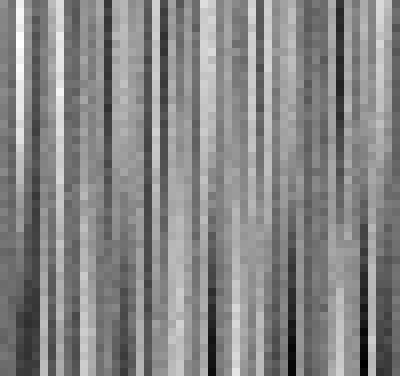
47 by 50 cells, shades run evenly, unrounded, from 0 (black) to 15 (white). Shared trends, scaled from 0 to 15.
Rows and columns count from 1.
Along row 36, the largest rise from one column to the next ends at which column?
47
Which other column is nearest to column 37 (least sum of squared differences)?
46
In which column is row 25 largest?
8
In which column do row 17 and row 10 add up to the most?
3
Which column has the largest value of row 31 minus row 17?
43
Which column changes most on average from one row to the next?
27
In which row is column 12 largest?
42
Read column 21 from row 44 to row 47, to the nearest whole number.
8 9 8 9
